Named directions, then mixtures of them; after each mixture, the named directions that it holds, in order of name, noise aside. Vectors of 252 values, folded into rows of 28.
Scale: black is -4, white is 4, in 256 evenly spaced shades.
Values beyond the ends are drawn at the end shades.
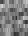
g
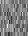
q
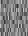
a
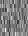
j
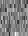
g, j.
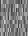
a.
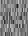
a, q.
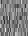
a, j.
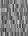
a, j.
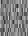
a.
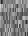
a, g.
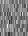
q.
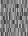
a.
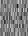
a, q.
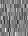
a, j.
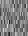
j, q.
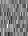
q.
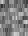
g.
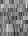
g, q.
